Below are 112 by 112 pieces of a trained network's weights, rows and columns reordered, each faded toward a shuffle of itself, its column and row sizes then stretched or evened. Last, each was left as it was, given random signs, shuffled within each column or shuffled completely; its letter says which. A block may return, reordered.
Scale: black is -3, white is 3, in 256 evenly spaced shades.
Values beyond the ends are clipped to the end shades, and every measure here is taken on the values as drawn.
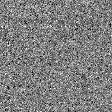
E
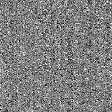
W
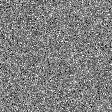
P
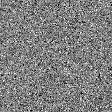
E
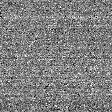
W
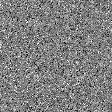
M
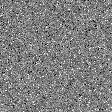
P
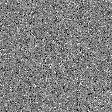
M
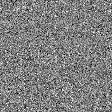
E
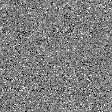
E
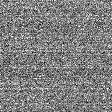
W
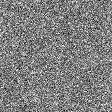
P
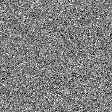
E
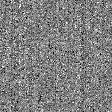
M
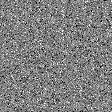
M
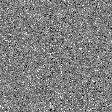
M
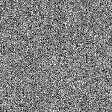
M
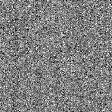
W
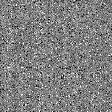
W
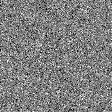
M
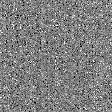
W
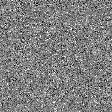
W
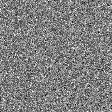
M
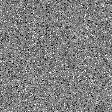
E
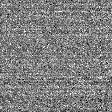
W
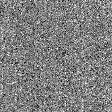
M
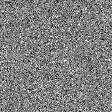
E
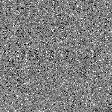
W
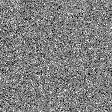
P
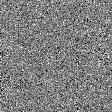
E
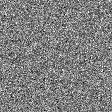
P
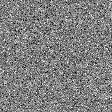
P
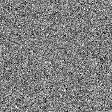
E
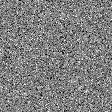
P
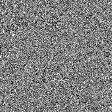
E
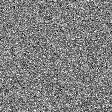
P
